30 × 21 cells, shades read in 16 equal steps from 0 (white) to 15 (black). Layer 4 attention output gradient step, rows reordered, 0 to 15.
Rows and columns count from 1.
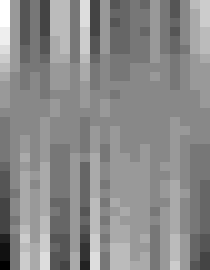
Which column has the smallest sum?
10
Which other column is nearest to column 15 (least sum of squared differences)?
8
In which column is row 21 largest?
1
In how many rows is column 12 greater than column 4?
8
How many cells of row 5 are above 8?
6
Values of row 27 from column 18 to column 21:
4 6 9 10
